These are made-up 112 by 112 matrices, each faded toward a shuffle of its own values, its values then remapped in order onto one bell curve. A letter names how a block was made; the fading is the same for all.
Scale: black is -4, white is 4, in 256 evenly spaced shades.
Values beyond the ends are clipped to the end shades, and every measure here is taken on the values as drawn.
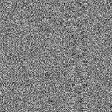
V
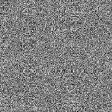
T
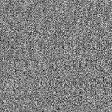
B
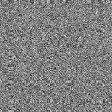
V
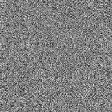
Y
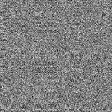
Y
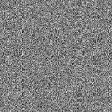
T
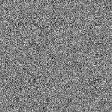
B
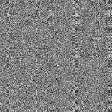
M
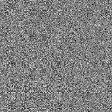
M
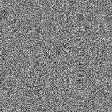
B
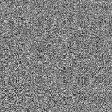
V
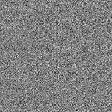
B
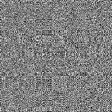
Y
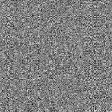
M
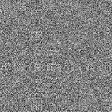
Y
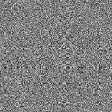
M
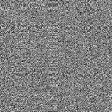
V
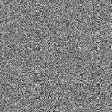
M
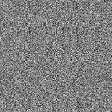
T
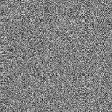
Y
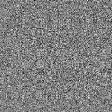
B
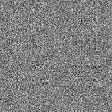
B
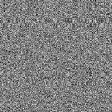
V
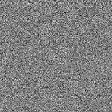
V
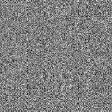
T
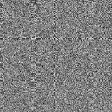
M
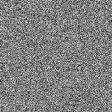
B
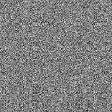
T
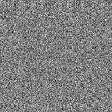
B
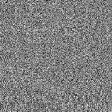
B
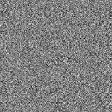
Y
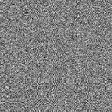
Y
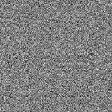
V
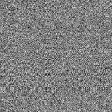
Y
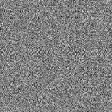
V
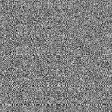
M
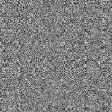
M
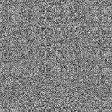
V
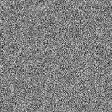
B
